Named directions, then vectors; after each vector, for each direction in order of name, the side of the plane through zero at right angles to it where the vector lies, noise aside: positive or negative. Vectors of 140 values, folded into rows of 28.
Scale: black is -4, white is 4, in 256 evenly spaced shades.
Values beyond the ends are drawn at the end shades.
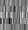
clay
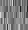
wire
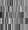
negative, negative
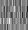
negative, positive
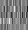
negative, positive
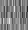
negative, positive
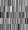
negative, negative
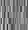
positive, positive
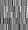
positive, negative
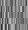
negative, negative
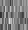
negative, negative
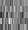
negative, negative
